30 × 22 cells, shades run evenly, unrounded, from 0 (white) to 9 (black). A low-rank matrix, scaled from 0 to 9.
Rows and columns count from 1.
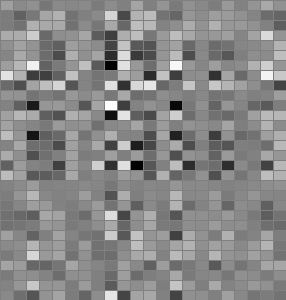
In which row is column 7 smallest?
7
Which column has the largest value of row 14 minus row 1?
3
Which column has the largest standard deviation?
9
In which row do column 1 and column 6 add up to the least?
8
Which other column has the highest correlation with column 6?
22
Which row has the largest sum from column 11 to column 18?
17
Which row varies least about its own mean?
19
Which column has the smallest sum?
21
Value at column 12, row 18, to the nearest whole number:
6
